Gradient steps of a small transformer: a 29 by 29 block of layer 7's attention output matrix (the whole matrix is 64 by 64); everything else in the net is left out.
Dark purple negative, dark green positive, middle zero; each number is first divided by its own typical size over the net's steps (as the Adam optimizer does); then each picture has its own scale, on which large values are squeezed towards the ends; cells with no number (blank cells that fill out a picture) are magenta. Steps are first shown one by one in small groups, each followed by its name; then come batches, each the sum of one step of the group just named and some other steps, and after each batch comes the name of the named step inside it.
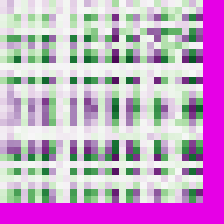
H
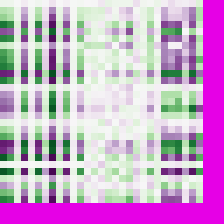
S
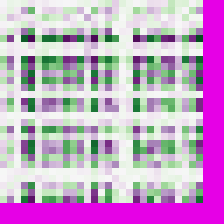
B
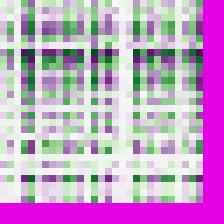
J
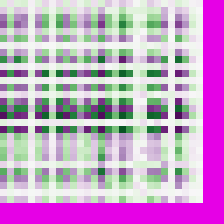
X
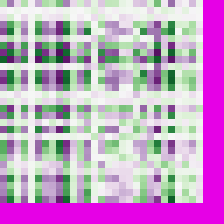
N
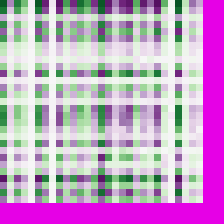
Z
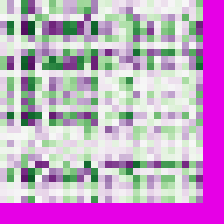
J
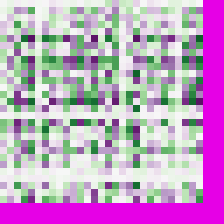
B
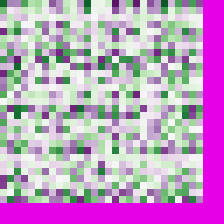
N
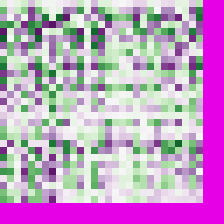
S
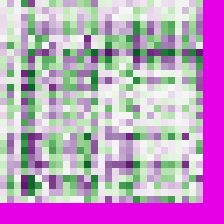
J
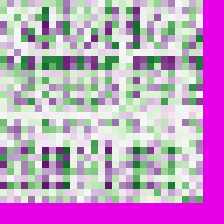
B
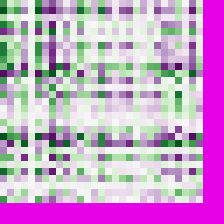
S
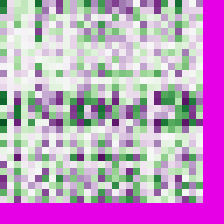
Z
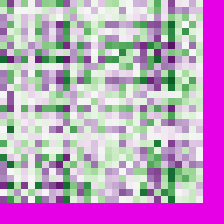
N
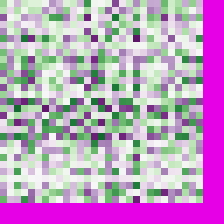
B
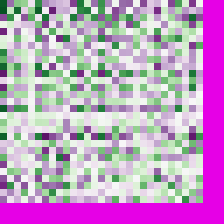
Z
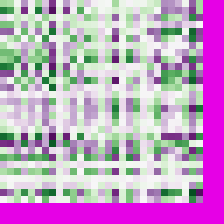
H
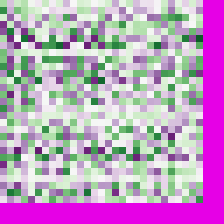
B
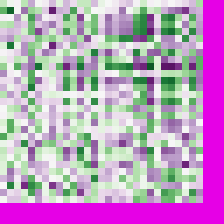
J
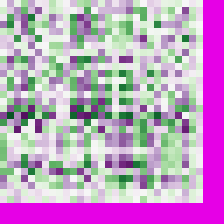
X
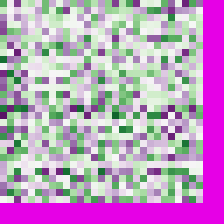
X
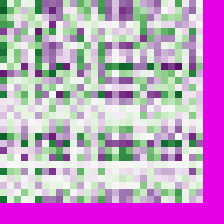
S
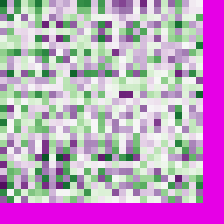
Z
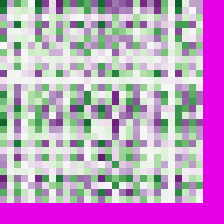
Z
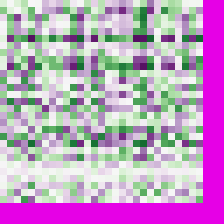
B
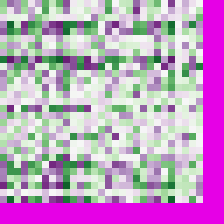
N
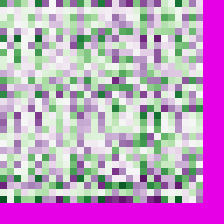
H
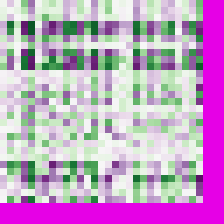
J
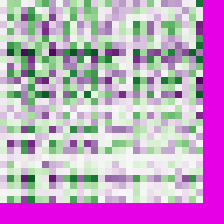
J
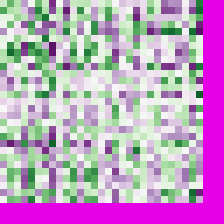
H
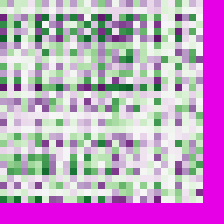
H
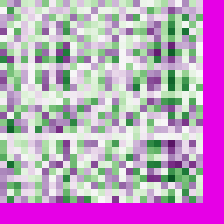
N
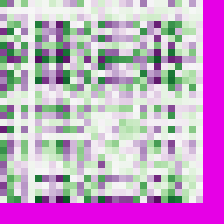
N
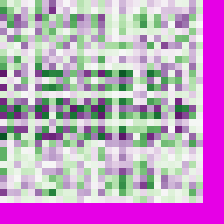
X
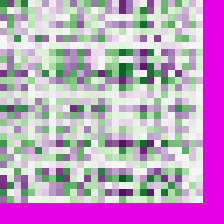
X
